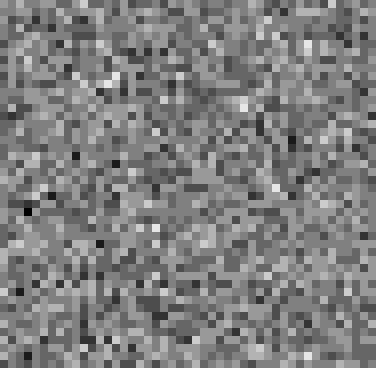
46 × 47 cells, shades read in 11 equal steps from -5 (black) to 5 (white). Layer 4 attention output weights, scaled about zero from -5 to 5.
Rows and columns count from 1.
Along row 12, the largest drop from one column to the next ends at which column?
13
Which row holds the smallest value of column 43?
5
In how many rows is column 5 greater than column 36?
19
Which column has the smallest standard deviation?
40
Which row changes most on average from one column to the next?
36
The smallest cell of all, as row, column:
27, 4
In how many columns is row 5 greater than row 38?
12
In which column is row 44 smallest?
17
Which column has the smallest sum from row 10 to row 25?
37
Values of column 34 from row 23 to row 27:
2 1 1 1 -2
